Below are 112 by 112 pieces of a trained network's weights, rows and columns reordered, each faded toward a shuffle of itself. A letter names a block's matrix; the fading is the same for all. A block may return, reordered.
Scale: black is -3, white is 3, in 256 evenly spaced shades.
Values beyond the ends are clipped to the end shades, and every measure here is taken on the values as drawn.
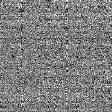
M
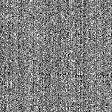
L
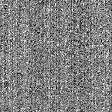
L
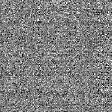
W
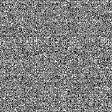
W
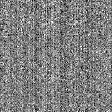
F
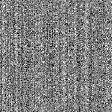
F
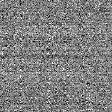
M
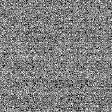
W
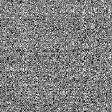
W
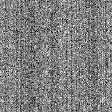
F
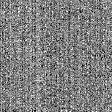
F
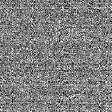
M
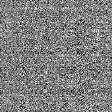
W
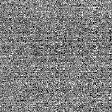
M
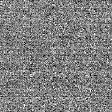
M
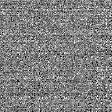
M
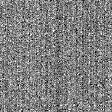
L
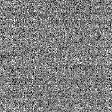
W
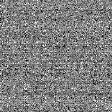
M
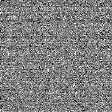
M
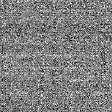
M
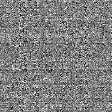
M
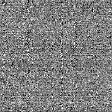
M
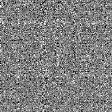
W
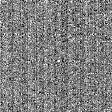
F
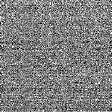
M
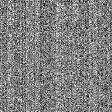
L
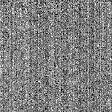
F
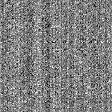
F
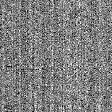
L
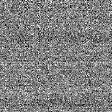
M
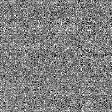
W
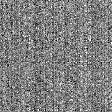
L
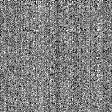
L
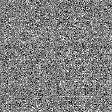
W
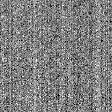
F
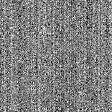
F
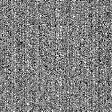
L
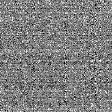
M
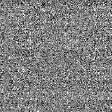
W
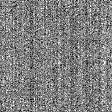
L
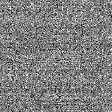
W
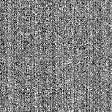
F
